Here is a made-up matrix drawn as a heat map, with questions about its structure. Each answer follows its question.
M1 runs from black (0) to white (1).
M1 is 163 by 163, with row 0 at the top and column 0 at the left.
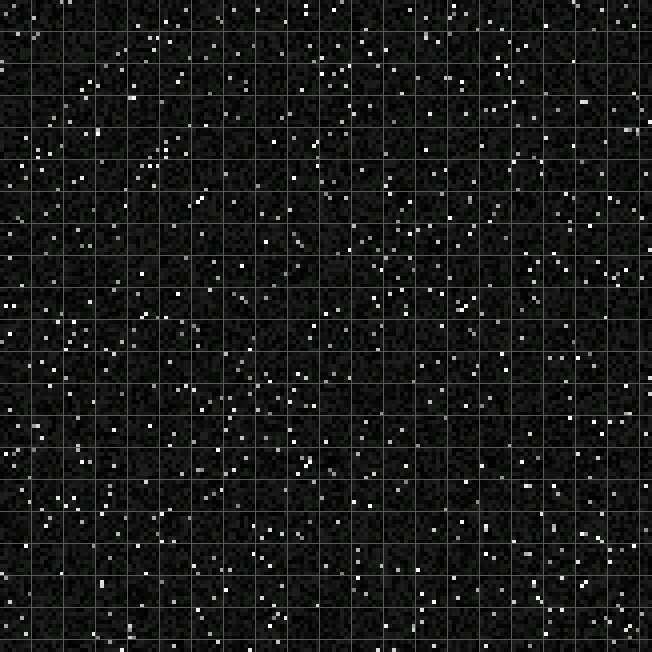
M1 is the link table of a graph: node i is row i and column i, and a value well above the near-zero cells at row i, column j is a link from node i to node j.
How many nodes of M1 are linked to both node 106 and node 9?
2
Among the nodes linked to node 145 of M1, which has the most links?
node 133
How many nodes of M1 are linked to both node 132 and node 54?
0
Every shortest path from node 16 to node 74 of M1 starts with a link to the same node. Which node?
node 126
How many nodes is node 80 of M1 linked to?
4
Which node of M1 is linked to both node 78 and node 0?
node 15
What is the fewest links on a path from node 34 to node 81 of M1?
3
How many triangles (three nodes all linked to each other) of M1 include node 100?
3
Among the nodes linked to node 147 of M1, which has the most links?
node 56
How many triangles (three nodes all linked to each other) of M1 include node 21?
4
